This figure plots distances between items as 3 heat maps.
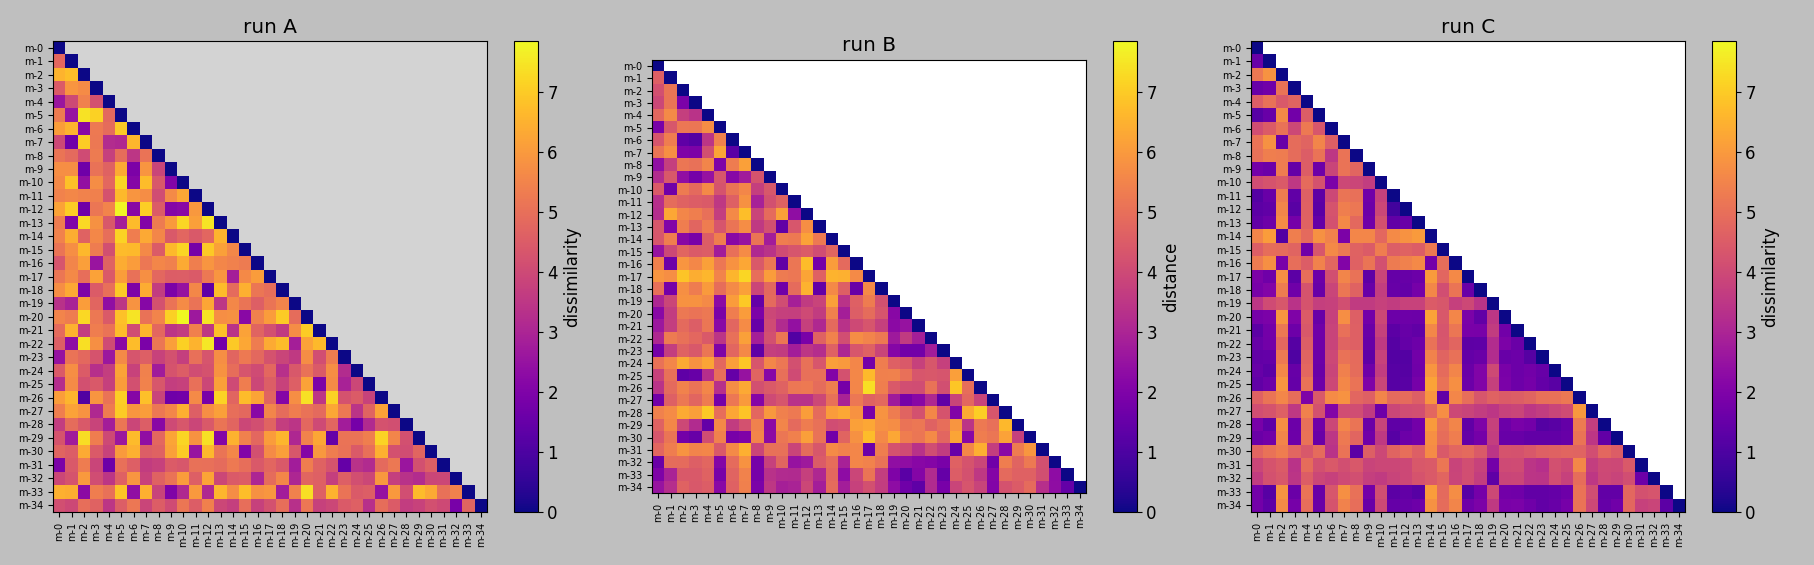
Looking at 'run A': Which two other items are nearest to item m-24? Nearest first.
m-28, m-8
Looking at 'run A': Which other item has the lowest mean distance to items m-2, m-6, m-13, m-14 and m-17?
m-9
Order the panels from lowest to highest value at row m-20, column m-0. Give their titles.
run C, run B, run A
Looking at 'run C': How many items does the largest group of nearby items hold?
20
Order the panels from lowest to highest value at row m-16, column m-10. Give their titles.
run B, run C, run A
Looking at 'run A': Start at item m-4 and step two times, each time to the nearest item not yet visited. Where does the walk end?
m-23
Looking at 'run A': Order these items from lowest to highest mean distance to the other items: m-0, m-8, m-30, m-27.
m-8, m-0, m-30, m-27
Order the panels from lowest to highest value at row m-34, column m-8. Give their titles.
run B, run A, run C
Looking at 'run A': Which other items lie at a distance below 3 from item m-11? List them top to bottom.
m-15, m-20, m-30
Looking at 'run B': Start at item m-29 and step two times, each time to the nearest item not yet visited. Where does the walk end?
m-9
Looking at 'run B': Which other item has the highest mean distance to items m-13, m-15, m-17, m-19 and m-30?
m-7
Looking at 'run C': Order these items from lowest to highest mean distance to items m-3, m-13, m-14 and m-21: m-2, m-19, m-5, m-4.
m-5, m-19, m-2, m-4
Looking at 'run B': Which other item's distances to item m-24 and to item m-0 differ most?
m-17
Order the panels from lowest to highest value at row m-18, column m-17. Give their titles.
run C, run A, run B
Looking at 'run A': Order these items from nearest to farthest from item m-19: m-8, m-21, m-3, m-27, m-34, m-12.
m-34, m-8, m-3, m-27, m-21, m-12
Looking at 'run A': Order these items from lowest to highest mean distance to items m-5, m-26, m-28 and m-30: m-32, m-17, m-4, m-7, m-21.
m-4, m-32, m-7, m-21, m-17
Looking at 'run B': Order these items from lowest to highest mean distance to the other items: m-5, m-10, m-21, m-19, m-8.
m-21, m-8, m-5, m-19, m-10
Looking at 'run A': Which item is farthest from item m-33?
m-20
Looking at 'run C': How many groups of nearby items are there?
6
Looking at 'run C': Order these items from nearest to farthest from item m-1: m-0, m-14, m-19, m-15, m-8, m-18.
m-0, m-18, m-19, m-15, m-8, m-14
